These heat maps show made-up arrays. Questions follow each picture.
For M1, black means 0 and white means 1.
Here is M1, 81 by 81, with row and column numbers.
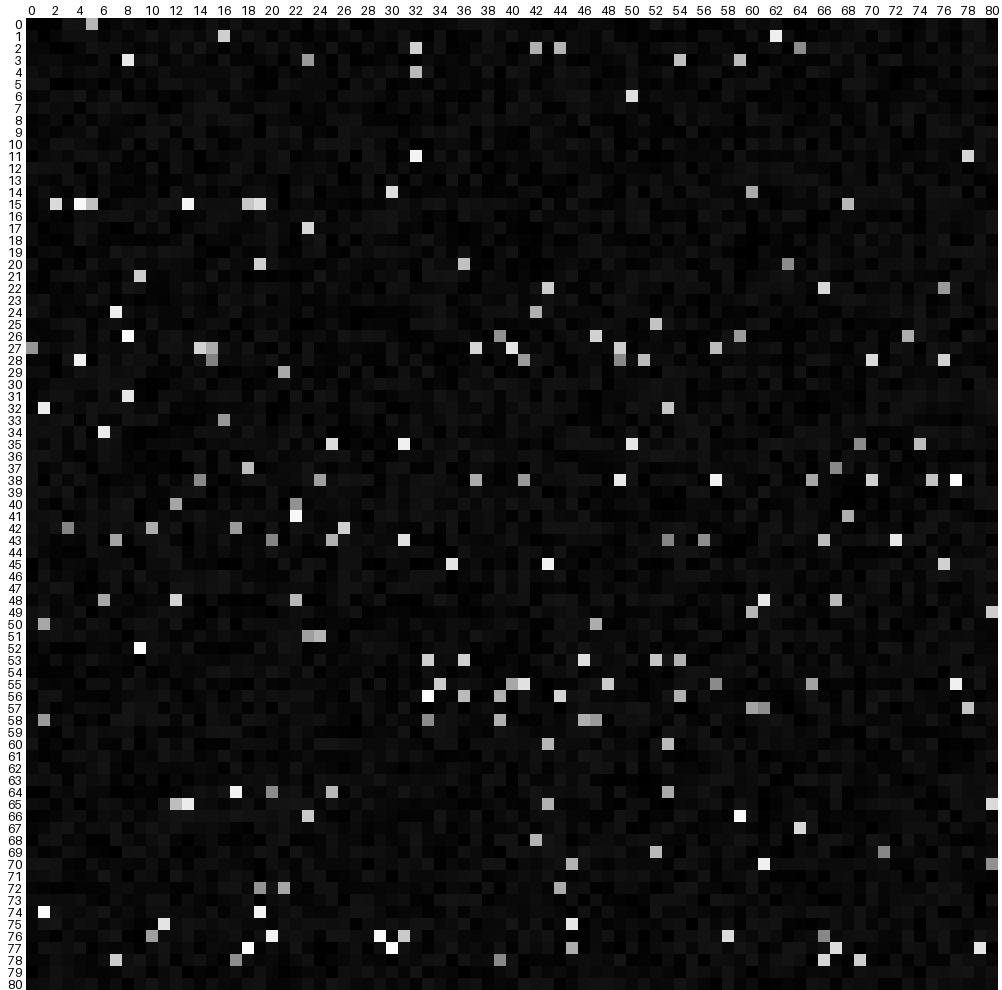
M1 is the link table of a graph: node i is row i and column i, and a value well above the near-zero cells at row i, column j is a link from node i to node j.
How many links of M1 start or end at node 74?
3
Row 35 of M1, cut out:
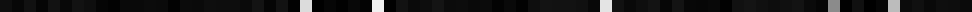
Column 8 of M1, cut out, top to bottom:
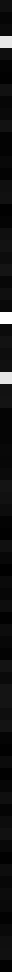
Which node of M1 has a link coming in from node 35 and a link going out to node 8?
node 31
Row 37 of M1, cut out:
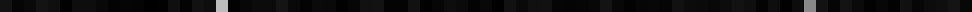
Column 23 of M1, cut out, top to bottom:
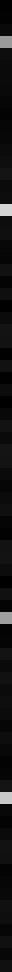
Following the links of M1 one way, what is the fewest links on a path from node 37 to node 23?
4
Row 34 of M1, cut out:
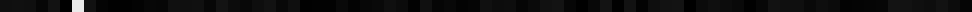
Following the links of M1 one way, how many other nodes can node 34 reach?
6
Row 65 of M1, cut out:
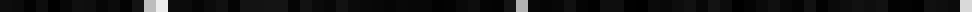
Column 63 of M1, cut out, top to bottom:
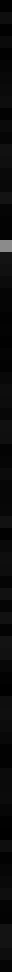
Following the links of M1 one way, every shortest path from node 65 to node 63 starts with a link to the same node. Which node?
node 43
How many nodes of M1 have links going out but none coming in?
4
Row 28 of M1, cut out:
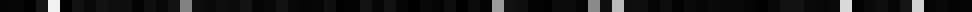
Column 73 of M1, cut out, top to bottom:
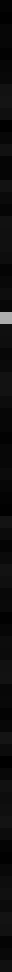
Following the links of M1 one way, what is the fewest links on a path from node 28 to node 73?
5
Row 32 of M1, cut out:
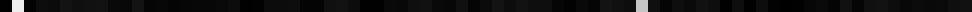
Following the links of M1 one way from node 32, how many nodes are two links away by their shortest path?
7
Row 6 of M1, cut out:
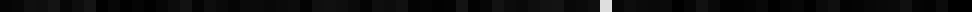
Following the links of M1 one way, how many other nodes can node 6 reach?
5
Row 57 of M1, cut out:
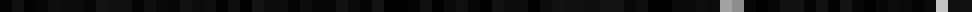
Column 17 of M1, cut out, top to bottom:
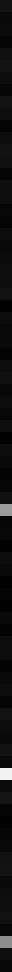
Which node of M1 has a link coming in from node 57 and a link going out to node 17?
node 78
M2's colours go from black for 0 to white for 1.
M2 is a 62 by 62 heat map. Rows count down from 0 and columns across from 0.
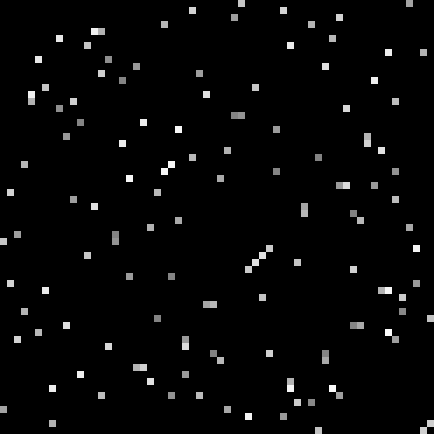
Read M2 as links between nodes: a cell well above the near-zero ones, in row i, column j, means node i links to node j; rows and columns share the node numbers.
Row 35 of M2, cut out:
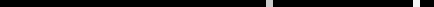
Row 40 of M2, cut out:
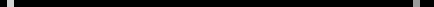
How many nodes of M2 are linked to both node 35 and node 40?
1
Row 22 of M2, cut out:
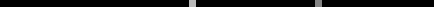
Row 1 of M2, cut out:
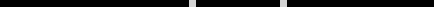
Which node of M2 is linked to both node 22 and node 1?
node 27
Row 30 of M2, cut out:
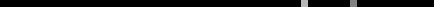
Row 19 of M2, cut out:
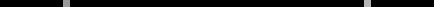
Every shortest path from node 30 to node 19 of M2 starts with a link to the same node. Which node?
node 50
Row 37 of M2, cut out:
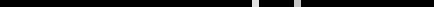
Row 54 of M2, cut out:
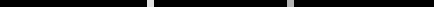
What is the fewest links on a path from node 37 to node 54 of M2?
5
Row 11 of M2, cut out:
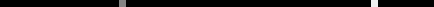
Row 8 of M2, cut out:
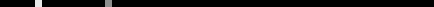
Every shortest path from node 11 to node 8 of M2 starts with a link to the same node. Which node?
node 53
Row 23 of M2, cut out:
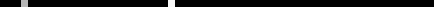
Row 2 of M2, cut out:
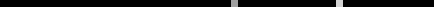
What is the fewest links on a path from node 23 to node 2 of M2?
4
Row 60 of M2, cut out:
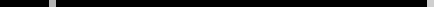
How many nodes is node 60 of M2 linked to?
2
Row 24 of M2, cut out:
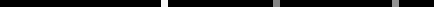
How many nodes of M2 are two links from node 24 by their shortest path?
5
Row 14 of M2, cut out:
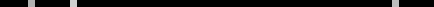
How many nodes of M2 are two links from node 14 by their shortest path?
4
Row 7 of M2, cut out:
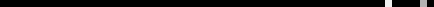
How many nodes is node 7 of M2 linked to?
2
